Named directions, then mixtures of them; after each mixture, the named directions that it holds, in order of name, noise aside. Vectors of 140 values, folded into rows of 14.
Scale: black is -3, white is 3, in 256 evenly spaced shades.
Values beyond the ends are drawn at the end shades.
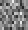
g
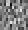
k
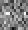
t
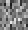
k, t.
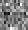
g, t.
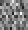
g.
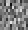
k.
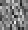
g, k.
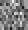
g.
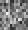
k, t.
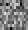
g, t.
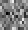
g, t.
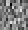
k.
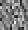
g, k.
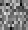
g, t.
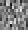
k.
